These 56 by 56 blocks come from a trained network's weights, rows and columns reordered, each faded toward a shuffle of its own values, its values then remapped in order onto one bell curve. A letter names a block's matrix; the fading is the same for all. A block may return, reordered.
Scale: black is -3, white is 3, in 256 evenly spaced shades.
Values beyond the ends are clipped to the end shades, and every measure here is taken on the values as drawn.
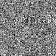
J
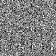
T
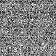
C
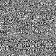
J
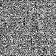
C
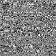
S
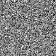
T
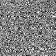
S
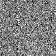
T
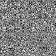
J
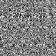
S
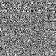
S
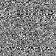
S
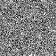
T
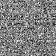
C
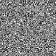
S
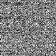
C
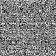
C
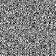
J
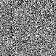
T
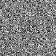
S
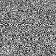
S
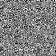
S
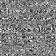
S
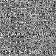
S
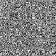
J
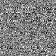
J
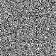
T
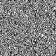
T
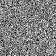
T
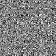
J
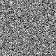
T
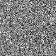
T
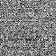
C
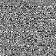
S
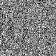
T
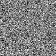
T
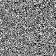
T
